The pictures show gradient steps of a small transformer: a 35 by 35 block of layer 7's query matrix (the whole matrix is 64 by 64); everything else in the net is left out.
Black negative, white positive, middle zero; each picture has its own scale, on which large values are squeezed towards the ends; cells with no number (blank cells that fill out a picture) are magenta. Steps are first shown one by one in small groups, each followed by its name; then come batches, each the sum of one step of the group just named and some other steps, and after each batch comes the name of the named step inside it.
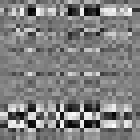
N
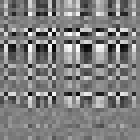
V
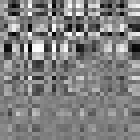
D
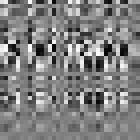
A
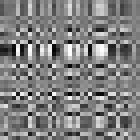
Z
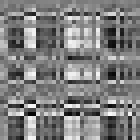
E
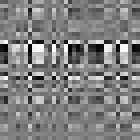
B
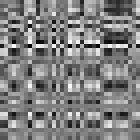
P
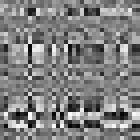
N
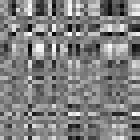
D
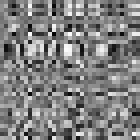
D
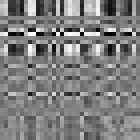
V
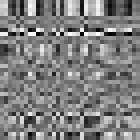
Z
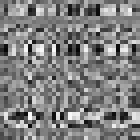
N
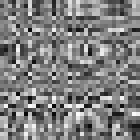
Z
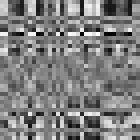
P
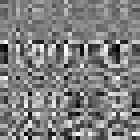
B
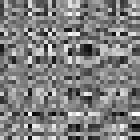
V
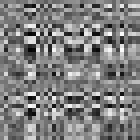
E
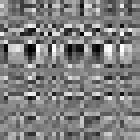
B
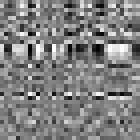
D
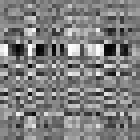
E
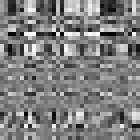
D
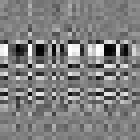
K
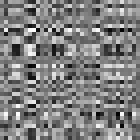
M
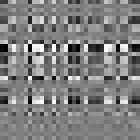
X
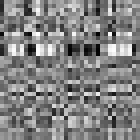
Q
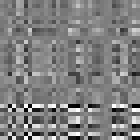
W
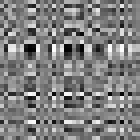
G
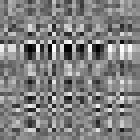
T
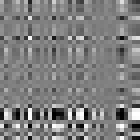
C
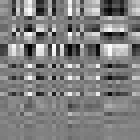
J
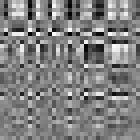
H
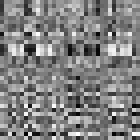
Q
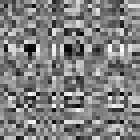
G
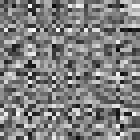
M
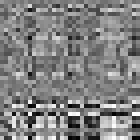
M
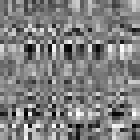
T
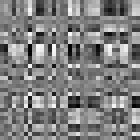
J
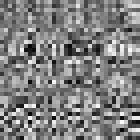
T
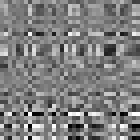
K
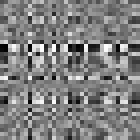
X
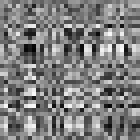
K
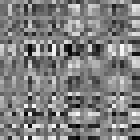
T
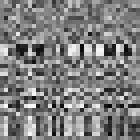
K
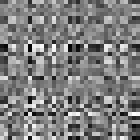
X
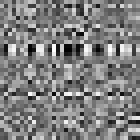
G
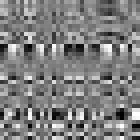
C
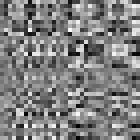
H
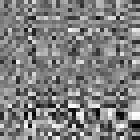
C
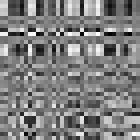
K
